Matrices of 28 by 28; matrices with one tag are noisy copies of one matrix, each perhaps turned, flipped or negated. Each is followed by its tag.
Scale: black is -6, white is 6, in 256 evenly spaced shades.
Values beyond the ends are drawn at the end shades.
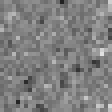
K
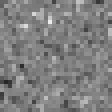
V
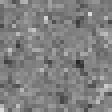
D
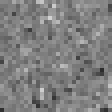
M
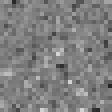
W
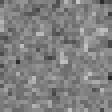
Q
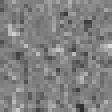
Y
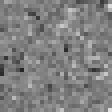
M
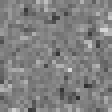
V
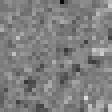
K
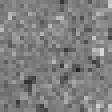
K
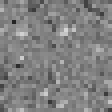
D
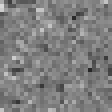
M
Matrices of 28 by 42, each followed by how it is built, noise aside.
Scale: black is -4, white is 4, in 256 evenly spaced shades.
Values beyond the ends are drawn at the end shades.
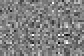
low rank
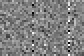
uneven columns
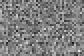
blocks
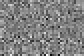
low rank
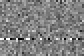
uneven rows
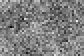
smooth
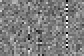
uneven columns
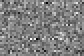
uneven rows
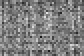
blocks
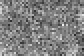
smooth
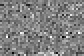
uneven rows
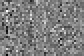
uneven columns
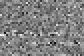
uneven rows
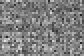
blocks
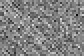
Toeplitz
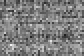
blocks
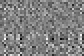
low rank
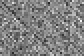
Toeplitz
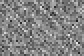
Toeplitz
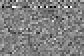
uneven rows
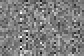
uneven columns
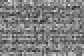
blocks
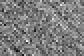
Toeplitz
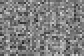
blocks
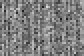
blocks
